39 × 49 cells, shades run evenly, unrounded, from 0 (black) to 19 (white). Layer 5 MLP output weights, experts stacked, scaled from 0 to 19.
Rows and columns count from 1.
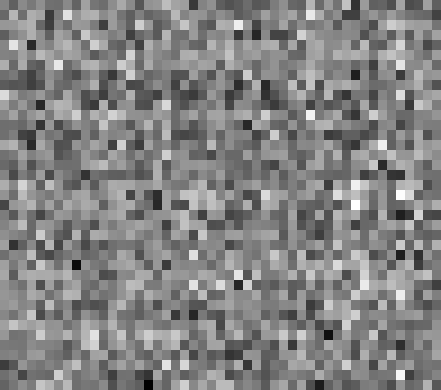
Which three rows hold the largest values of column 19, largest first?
37, 11, 16
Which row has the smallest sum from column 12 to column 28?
10
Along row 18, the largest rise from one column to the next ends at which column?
46
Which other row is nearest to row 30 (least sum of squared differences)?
6
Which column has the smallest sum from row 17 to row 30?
2
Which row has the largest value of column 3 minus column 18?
20
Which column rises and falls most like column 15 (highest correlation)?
28
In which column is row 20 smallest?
18
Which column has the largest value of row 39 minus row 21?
21
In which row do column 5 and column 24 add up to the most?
34
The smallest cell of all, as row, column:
39, 17
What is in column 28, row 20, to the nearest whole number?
5
